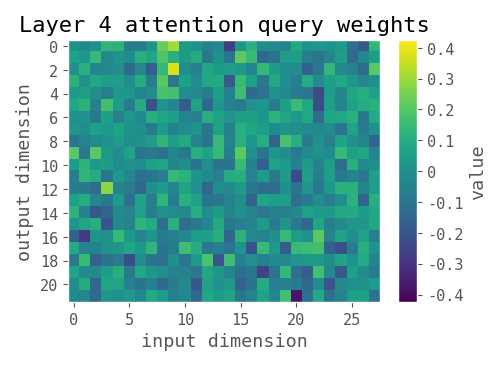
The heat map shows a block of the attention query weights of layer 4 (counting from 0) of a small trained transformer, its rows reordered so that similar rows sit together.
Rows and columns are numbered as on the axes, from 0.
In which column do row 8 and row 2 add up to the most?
9
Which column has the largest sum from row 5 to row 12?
15
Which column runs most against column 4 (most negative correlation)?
14
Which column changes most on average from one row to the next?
17
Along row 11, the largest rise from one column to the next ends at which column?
21
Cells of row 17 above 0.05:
10
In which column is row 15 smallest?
3
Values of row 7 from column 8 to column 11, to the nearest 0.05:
0.05 -0.05 0 0
